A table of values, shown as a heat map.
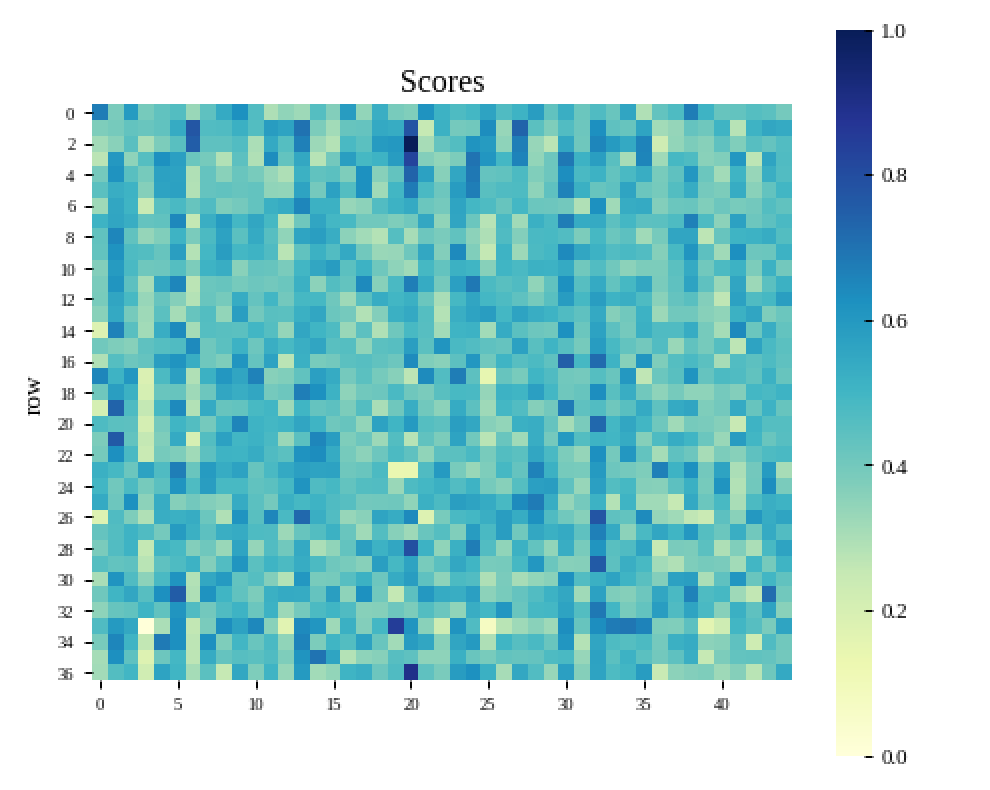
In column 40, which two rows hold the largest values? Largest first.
24, 23
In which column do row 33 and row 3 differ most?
25
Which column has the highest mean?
32
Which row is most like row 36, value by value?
28
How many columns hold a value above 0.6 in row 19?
3
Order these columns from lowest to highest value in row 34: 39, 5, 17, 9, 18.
39, 18, 9, 17, 5
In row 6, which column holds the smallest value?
3
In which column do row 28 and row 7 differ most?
20
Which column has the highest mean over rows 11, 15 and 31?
5
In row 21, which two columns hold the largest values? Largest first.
1, 14
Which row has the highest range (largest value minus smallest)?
33
